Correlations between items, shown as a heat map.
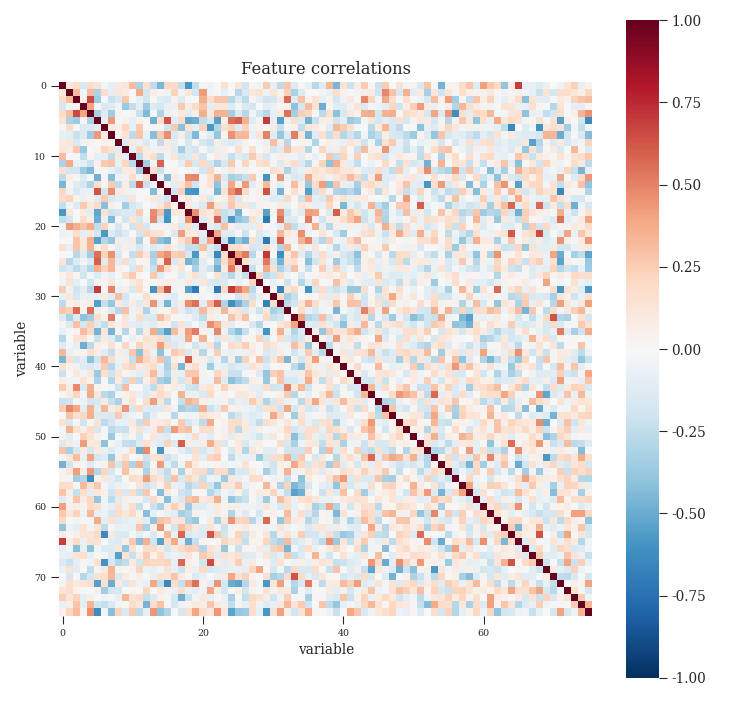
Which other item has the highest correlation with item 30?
47
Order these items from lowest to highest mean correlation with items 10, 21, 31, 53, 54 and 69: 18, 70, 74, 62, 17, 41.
62, 70, 17, 41, 18, 74
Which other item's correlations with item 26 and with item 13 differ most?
29
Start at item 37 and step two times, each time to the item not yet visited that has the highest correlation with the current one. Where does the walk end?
11
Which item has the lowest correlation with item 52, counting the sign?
14
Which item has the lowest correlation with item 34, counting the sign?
58
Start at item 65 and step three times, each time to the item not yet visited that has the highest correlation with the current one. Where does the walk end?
38
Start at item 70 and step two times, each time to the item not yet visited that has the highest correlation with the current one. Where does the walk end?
7
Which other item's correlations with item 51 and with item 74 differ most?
61
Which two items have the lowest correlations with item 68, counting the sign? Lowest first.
6, 46
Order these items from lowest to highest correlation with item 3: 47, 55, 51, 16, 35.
16, 55, 47, 35, 51
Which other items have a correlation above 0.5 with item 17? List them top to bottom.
51, 64, 68
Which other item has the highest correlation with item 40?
56
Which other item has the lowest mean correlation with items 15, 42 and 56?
4
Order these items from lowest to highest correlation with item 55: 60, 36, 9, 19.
60, 36, 19, 9
